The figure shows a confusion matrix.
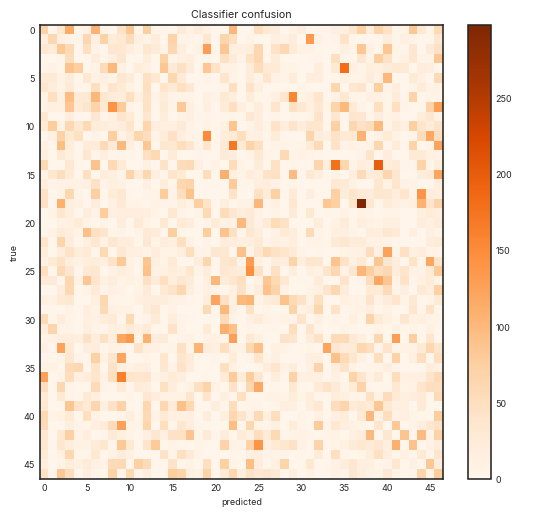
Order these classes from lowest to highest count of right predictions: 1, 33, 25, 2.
25, 1, 2, 33
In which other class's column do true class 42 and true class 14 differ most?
39
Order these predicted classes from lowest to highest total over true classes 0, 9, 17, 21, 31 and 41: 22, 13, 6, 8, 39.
13, 8, 39, 6, 22
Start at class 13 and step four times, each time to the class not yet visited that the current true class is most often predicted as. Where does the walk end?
40
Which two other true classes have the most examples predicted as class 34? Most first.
14, 24
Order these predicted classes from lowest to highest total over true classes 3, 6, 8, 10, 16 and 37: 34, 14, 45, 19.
19, 45, 14, 34
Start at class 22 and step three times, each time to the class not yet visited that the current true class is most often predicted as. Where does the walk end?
7
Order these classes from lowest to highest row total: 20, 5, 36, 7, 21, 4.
20, 5, 21, 7, 4, 36
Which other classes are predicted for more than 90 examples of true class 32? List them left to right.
9, 10, 12, 22, 41
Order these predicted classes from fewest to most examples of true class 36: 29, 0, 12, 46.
12, 46, 29, 0
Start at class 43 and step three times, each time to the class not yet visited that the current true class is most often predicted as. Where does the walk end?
45
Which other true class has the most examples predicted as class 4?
35
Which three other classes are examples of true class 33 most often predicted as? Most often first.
2, 18, 25
